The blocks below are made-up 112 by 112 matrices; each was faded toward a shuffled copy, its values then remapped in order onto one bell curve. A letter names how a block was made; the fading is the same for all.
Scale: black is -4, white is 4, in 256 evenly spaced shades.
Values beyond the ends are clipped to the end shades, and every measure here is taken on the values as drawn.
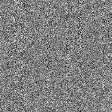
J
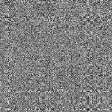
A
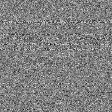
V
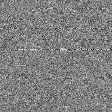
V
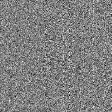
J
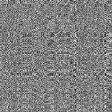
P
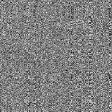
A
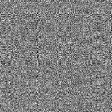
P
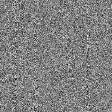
J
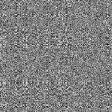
A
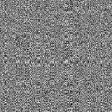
P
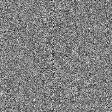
J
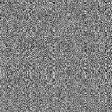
P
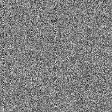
J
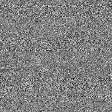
V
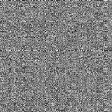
A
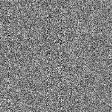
J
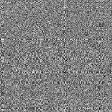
A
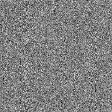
J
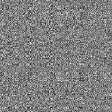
A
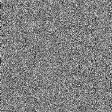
J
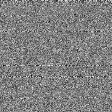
V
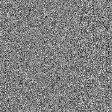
J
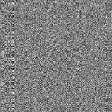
P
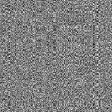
P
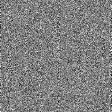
J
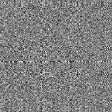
A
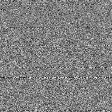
V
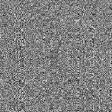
A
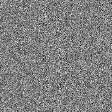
J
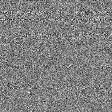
V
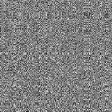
P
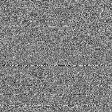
V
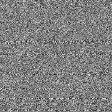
V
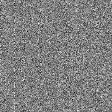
J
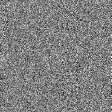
J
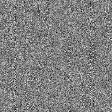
J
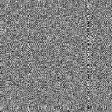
P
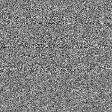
V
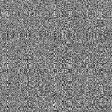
P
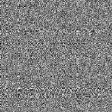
A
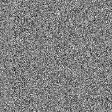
J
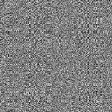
P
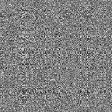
A
